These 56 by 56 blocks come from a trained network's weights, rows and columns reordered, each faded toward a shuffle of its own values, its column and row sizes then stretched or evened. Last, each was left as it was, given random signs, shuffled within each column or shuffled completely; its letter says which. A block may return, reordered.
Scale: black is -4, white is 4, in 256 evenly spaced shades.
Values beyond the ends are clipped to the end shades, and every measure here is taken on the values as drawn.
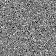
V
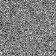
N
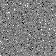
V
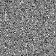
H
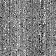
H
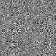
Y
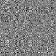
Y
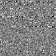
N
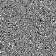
H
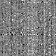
Y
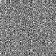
Y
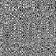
Y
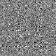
N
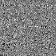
N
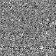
N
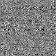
N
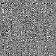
Y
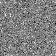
V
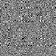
Y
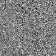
H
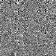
N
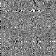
Y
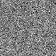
V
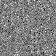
V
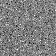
V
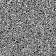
V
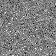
V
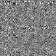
N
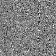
H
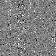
H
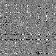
Y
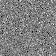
V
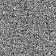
H
